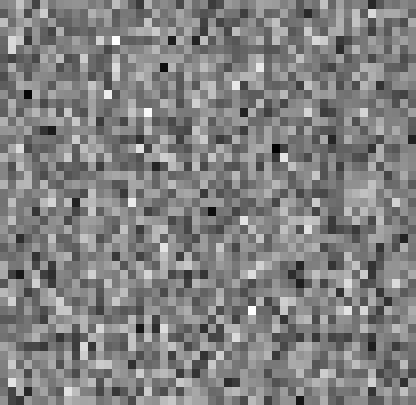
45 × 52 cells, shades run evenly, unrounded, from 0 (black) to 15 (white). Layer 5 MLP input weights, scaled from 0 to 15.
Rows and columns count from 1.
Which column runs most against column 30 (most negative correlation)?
23
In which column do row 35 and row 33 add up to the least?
48
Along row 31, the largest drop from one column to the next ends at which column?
47
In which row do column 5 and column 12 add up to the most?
31
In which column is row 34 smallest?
49
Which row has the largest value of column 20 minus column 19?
17
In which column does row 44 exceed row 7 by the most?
9
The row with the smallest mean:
38
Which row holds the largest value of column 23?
43
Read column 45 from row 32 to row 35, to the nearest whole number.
9 8 9 6
